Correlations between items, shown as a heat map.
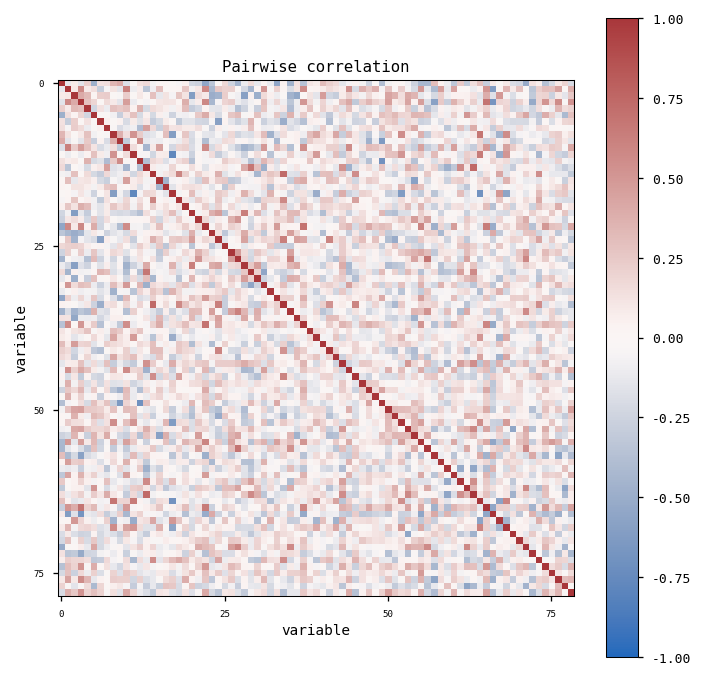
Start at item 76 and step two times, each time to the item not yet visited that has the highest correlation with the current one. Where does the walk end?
65
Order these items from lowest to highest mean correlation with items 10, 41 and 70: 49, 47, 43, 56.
56, 43, 49, 47
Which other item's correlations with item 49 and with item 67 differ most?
12
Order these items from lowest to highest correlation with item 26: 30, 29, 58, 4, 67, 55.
29, 4, 67, 58, 30, 55
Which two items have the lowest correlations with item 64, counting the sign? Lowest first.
17, 67
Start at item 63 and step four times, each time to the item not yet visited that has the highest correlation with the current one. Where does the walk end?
43
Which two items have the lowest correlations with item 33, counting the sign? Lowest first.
0, 9
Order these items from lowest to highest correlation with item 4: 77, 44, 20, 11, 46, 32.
20, 46, 32, 11, 77, 44
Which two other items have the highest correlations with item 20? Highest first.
28, 24
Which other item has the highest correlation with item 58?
1
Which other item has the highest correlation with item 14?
34
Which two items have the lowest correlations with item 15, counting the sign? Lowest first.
54, 16
